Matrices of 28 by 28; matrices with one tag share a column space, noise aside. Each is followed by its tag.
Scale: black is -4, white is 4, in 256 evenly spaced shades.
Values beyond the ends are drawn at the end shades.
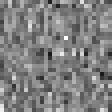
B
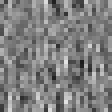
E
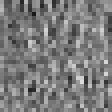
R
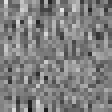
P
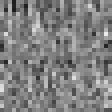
R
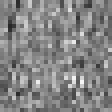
R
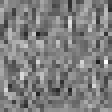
R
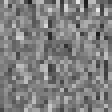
P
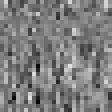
E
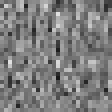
R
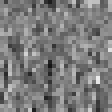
E
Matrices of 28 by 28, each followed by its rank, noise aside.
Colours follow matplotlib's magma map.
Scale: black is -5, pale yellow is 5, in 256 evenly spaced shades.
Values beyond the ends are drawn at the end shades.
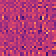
four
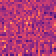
six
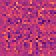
six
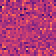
eight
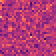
eight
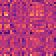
three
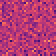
six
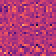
four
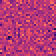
eight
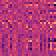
three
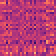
three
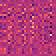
three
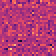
six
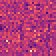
eight
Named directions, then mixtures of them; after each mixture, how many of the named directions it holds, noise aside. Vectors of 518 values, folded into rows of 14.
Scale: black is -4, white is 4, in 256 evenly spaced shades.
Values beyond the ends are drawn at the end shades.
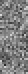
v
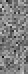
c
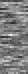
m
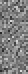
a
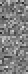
four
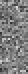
two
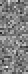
four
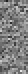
three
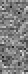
four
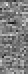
three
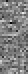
four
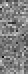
three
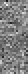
four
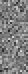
one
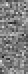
three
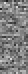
three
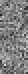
one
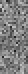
one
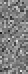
one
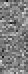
four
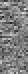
three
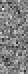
four
